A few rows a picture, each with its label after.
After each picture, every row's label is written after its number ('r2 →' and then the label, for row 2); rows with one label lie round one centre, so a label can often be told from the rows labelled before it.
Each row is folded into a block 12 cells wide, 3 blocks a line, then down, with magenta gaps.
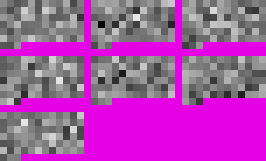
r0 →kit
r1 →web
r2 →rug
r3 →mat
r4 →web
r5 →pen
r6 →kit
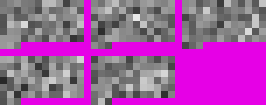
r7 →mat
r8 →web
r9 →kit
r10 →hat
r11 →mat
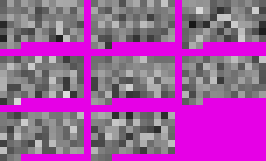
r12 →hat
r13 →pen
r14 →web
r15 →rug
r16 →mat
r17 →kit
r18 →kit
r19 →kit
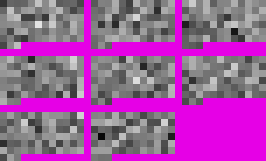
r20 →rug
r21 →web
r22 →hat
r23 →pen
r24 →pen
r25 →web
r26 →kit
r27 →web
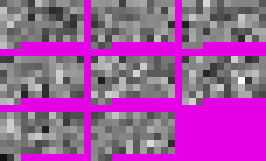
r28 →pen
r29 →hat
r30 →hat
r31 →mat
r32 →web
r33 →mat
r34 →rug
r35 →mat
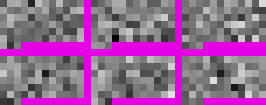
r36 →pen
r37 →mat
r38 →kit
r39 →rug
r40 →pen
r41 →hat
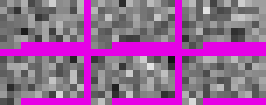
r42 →hat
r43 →pen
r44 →hat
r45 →kit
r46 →mat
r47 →mat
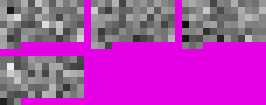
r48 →pen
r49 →pen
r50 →hat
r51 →rug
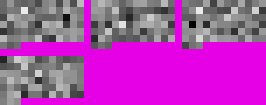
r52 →kit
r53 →hat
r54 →web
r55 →mat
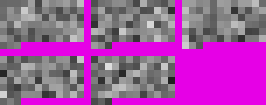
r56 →kit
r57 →mat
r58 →pen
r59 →kit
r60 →web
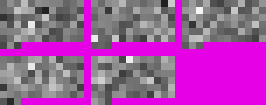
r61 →web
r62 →kit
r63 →web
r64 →rug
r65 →pen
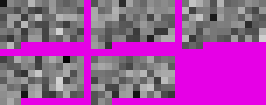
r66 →mat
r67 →pen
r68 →pen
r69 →mat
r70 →mat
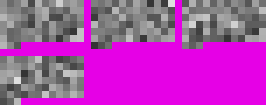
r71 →pen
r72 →kit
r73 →pen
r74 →rug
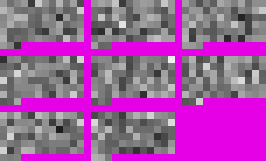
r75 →pen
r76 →hat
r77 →pen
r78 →kit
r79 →kit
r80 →kit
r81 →pen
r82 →pen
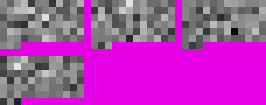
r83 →web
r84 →rug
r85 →hat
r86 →web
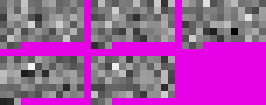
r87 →hat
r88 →kit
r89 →hat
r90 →rug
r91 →kit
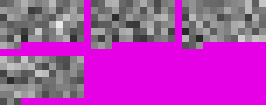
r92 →mat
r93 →mat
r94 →kit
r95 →web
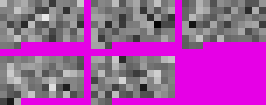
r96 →web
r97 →pen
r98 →web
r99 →rug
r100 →hat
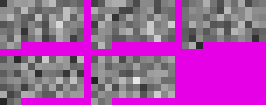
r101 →mat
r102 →mat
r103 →mat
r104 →kit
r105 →hat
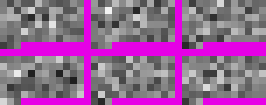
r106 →rug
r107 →web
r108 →rug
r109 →pen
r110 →rug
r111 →rug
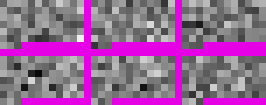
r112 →pen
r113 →kit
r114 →hat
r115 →hat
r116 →hat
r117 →mat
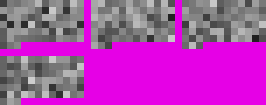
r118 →web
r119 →pen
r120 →mat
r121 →hat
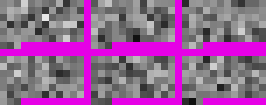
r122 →web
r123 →pen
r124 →mat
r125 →pen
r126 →hat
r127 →rug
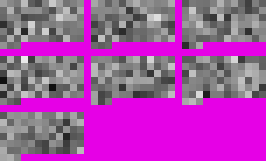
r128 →hat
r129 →hat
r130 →rug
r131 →hat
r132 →pen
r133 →mat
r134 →pen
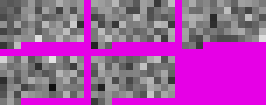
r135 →kit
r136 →web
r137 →pen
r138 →hat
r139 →kit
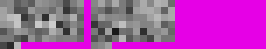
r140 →rug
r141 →hat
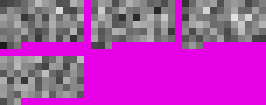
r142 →rug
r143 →rug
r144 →mat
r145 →web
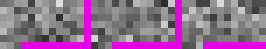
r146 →pen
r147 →kit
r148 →rug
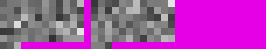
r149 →kit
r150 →kit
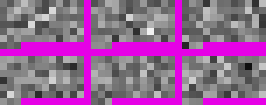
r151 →web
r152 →mat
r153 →kit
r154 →hat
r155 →rug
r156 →pen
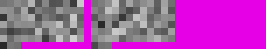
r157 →kit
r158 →web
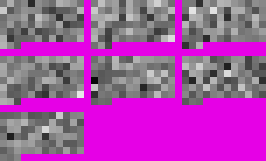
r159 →pen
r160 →pen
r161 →rug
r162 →pen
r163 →hat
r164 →web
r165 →web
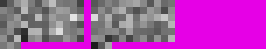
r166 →mat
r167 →rug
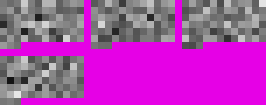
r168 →hat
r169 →pen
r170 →kit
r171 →web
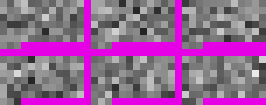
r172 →web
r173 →web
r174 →mat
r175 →pen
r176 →mat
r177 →kit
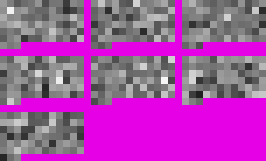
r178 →rug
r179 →hat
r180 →web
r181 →mat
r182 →kit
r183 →pen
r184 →web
